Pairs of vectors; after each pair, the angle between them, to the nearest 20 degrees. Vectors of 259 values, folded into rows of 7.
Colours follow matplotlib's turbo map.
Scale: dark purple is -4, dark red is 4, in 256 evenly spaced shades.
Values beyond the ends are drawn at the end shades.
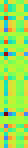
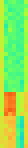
80 degrees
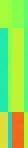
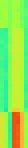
20 degrees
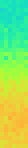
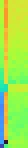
120 degrees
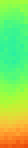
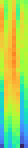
140 degrees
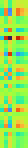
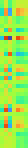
20 degrees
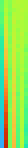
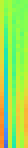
160 degrees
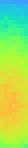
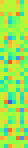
100 degrees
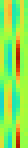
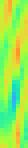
60 degrees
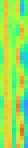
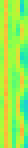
20 degrees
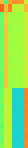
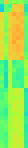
120 degrees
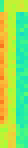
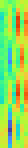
120 degrees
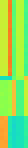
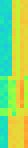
140 degrees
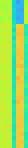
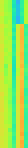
20 degrees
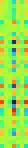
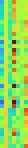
140 degrees
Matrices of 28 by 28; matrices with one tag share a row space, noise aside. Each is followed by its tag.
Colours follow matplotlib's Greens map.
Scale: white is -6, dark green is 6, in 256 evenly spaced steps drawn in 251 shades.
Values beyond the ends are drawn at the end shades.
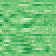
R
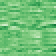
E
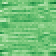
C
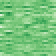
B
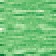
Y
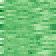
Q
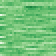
Y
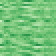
R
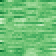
Y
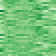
Q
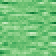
C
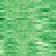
Q
